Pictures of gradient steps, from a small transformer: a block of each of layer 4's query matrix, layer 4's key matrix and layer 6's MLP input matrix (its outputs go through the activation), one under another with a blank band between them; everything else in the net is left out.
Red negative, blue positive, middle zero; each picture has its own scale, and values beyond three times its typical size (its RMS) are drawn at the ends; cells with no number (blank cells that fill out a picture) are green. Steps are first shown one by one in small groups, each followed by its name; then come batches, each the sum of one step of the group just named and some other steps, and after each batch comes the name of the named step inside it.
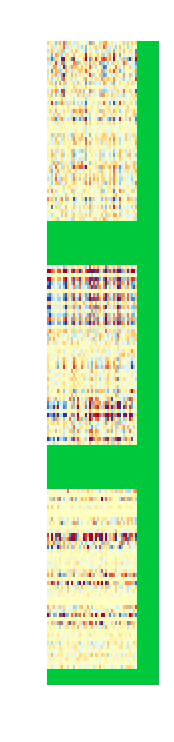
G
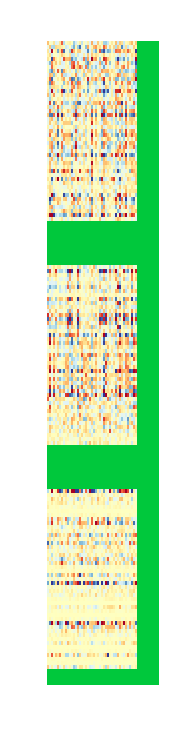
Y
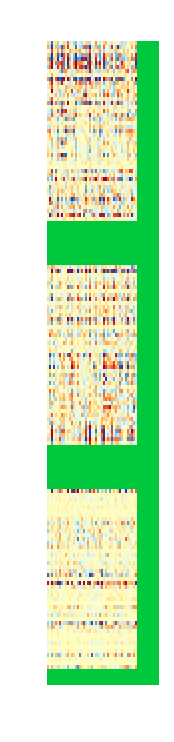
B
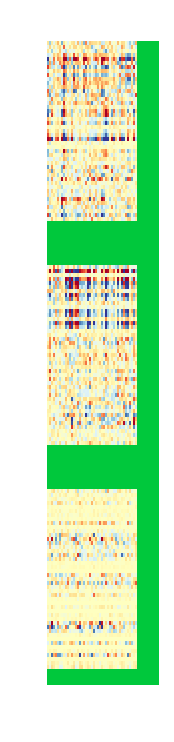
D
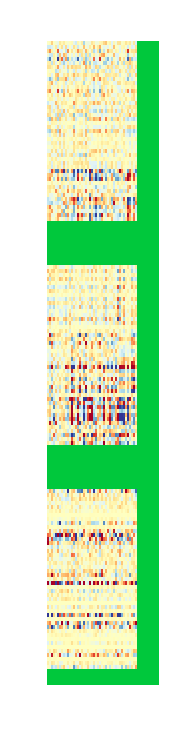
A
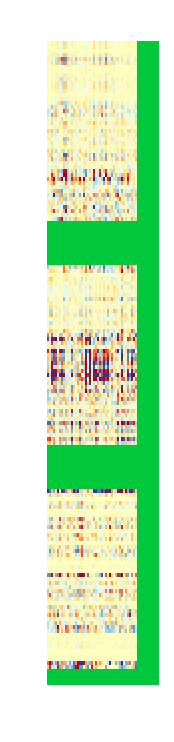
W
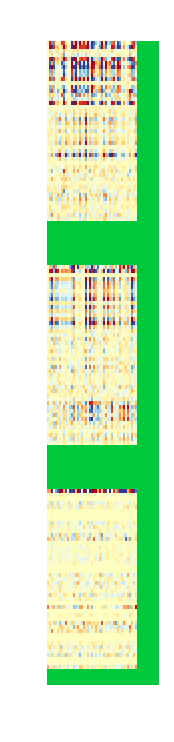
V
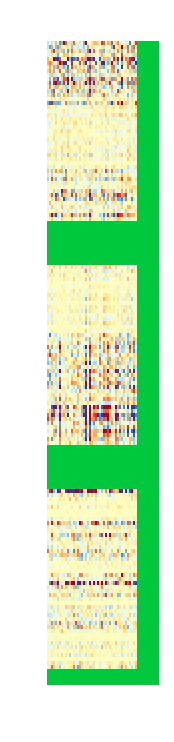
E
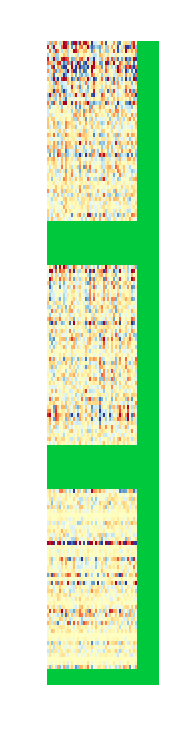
V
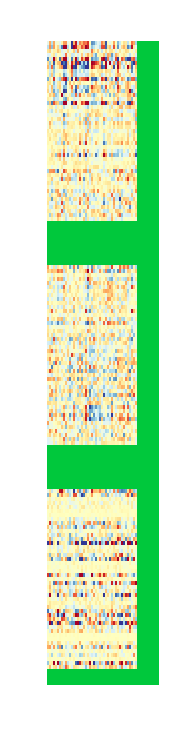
V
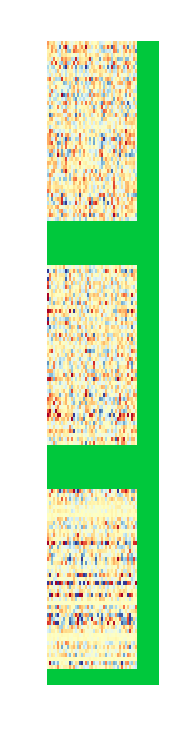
Y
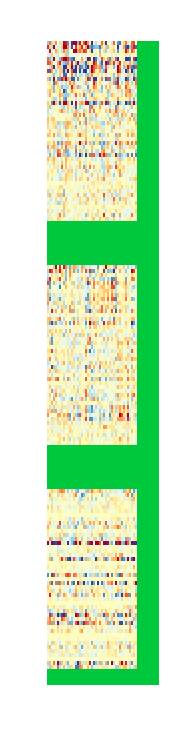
V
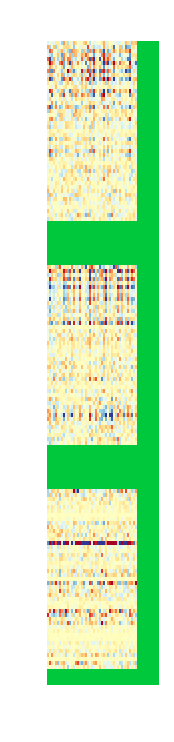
G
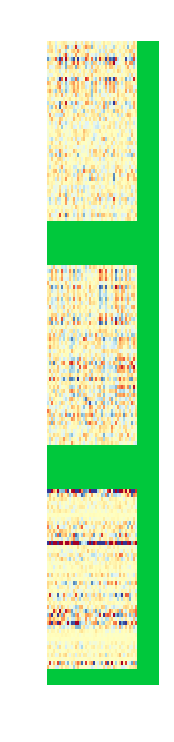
A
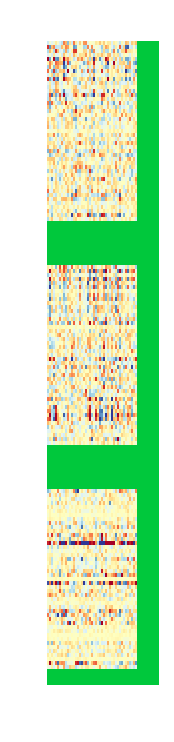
G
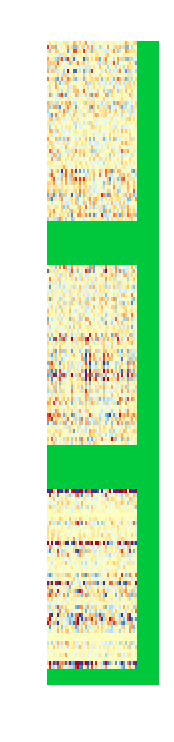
W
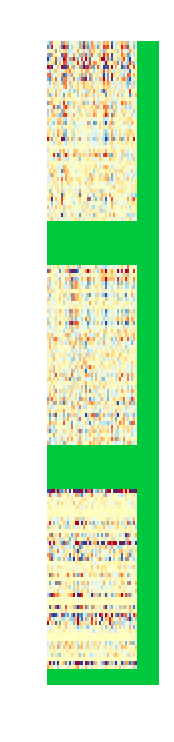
D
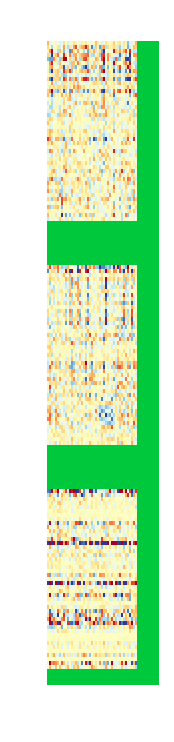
D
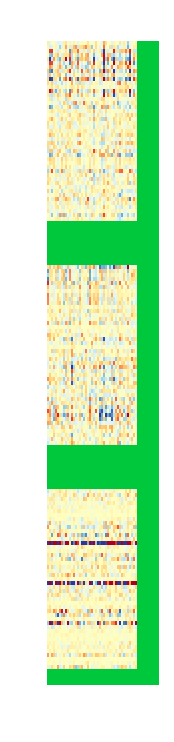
A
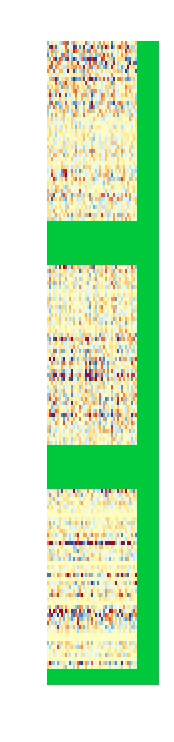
W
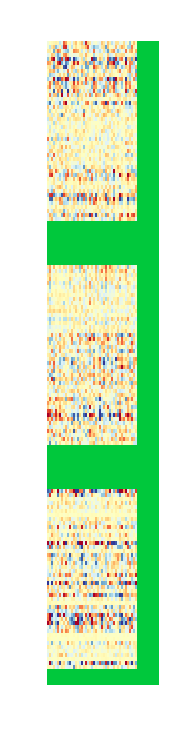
E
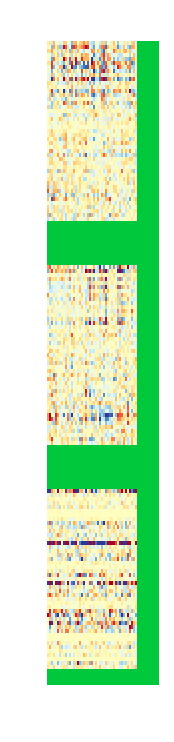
V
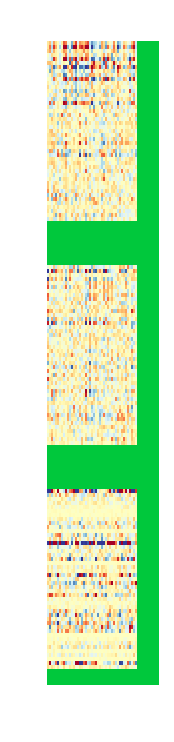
V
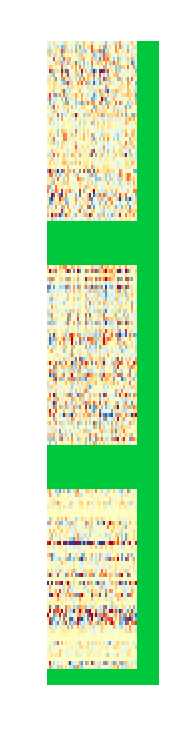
Y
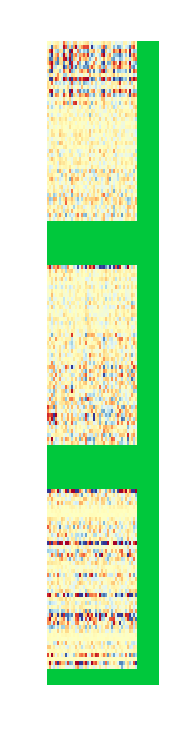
A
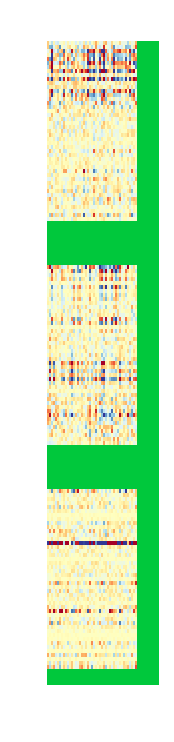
B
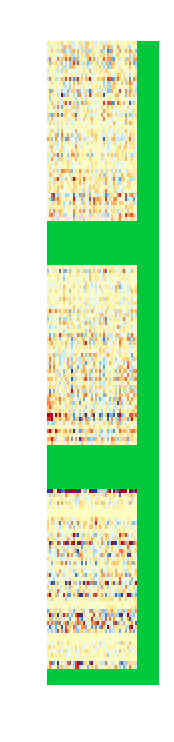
Y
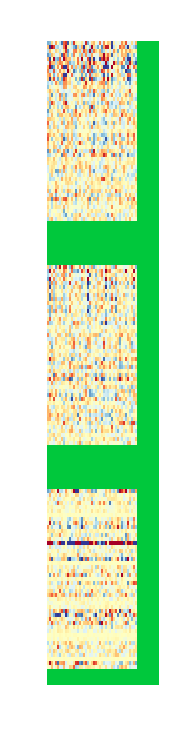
D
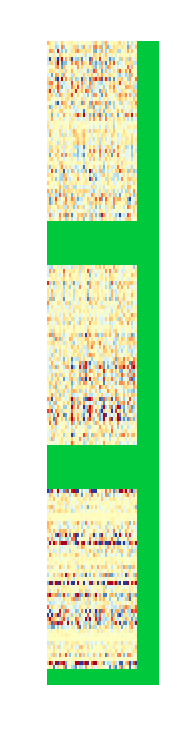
A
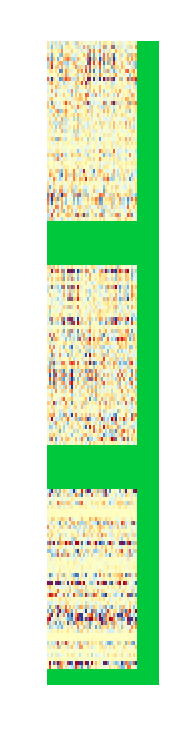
B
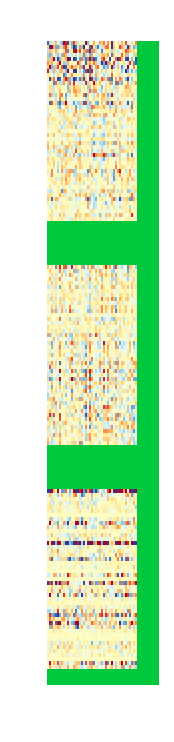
E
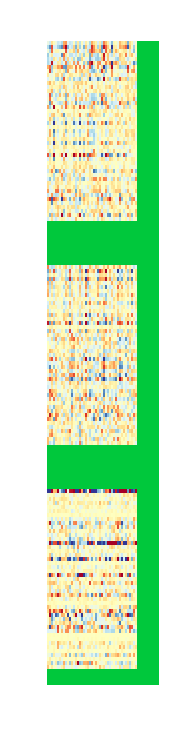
B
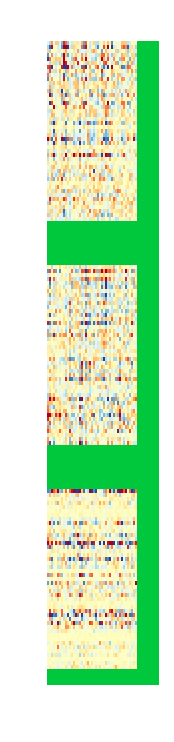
D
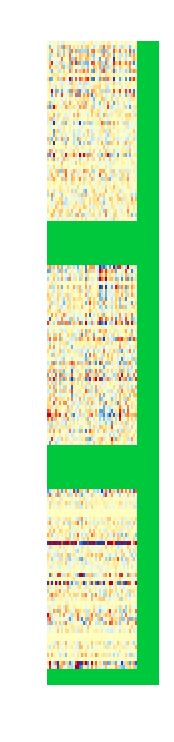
W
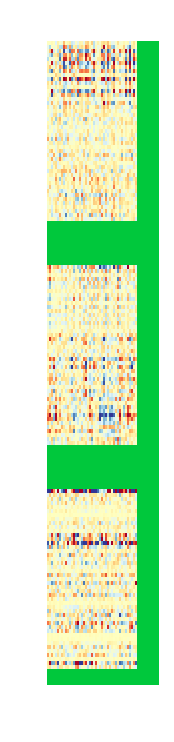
G
